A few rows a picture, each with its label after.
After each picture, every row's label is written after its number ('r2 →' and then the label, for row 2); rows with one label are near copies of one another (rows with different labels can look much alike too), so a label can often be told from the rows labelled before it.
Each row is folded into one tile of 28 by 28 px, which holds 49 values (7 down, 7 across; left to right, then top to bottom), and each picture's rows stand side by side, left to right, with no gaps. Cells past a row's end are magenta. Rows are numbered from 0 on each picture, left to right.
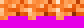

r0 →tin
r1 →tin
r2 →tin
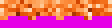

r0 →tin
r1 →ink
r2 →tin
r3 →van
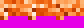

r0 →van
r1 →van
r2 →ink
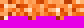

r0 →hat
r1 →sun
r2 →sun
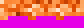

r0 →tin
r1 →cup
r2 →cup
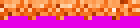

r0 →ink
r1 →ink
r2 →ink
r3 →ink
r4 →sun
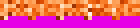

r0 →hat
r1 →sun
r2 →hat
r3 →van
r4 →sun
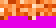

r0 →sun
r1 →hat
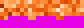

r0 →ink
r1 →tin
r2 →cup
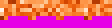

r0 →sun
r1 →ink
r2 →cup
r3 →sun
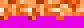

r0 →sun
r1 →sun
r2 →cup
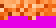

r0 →ink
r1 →hat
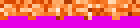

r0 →cup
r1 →cup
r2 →sun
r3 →van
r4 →tin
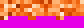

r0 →hat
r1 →cup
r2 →van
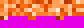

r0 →hat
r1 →cup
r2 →sun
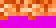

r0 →cup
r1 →cup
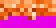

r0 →ink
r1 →van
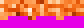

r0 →tin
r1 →sun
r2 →tin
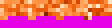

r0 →tin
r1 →tin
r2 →cup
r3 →van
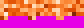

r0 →van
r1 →hat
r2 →tin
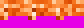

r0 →van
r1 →van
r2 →sun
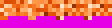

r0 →cup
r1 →tin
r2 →hat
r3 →hat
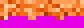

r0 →hat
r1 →tin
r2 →ink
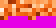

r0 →sun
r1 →ink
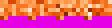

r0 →sun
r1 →sun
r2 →ink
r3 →van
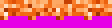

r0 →van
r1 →ink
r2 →sun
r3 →van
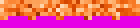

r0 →tin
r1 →ink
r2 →cup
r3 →hat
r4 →van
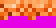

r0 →ink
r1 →ink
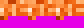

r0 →sun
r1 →sun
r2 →sun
